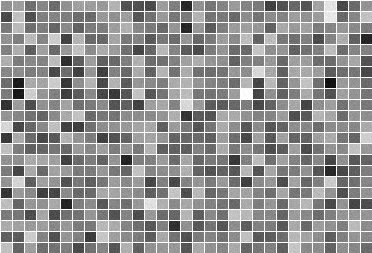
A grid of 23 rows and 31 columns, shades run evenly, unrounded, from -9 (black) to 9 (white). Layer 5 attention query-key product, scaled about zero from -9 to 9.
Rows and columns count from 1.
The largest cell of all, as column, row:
21, 9
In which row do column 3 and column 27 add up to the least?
20
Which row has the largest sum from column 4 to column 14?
5
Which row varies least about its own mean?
3
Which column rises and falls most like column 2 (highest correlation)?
28
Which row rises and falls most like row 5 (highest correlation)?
1
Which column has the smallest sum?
6
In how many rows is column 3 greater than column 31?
11
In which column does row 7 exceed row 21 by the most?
22
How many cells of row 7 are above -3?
27
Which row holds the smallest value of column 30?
19
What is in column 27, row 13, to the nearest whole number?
2
